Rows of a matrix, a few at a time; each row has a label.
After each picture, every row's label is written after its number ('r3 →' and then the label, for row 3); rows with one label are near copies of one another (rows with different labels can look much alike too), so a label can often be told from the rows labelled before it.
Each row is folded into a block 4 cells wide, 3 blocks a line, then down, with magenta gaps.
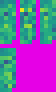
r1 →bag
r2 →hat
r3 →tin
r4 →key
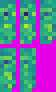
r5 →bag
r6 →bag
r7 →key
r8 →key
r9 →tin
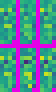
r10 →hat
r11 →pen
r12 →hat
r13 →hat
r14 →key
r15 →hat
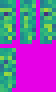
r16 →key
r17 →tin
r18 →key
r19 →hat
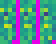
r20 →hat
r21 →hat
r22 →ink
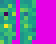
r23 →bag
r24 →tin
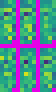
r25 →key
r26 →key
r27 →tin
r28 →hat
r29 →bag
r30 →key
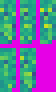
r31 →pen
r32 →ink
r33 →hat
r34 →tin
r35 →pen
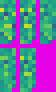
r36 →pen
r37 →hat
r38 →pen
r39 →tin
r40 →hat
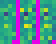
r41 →bag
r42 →hat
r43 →ink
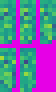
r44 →ink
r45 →ink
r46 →pen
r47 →pen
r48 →bag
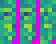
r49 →key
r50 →key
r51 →hat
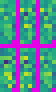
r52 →pen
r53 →hat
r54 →hat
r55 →key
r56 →ink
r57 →pen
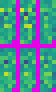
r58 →hat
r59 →hat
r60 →tin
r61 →bag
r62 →bag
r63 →pen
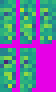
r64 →key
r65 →pen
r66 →ink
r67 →key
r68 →ink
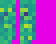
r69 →hat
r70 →ink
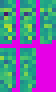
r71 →key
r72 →key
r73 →hat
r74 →pen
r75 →tin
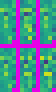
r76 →tin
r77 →key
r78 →tin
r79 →tin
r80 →hat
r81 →hat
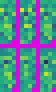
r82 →pen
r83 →hat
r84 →pen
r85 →key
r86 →tin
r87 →bag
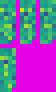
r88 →pen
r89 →hat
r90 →hat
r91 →tin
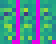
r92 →key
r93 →ink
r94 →ink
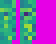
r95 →tin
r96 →key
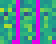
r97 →hat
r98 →key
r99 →tin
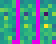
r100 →tin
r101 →bag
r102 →bag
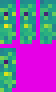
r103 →bag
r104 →bag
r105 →bag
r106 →bag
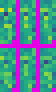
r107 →hat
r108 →tin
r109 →tin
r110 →pen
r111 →tin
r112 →key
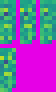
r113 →ink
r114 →hat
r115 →ink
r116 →hat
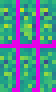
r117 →ink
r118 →pen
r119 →ink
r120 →hat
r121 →tin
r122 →bag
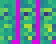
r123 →ink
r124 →key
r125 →key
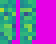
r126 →pen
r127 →key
